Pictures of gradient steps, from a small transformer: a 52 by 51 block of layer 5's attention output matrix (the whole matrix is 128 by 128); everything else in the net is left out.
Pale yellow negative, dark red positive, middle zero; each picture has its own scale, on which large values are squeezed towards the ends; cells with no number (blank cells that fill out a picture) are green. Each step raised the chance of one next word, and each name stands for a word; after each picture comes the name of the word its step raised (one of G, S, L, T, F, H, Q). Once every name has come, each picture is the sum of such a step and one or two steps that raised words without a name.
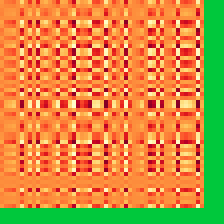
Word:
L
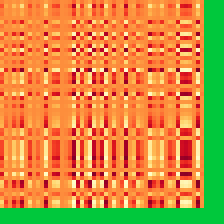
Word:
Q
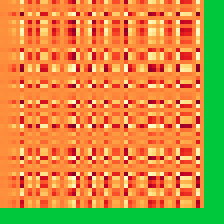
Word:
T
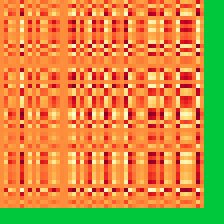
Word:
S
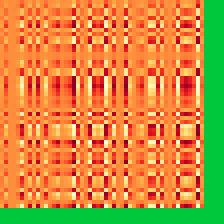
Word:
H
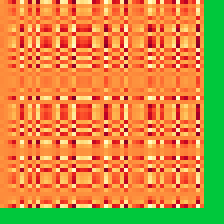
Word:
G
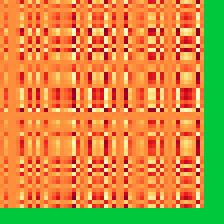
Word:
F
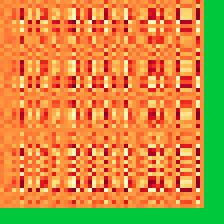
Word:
S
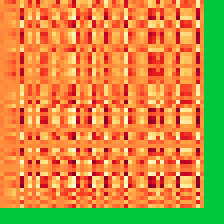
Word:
F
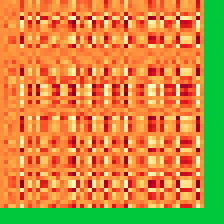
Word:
H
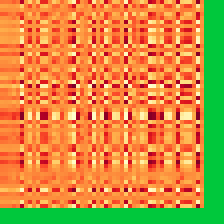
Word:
S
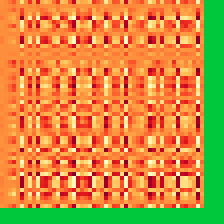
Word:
H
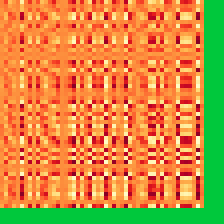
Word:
H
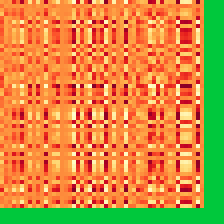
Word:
S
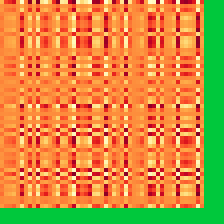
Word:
G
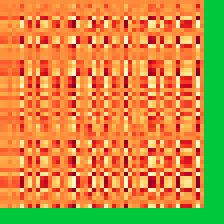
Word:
H
